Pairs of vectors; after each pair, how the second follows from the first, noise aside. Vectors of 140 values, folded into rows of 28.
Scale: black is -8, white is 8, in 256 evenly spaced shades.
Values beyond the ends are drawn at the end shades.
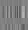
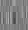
wrapped around, negated.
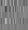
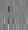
wrapped around, negated, partly zeroed.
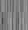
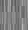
wrapped around, negated.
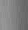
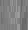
wrapped around, negated, partly zeroed.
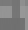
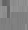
wrapped around, negated, partly zeroed.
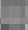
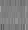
partly zeroed.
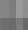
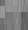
wrapped around, negated.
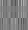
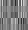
scaled up.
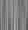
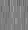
reversed, partly zeroed.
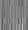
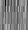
reversed, negated, scaled up.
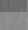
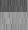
scaled up.
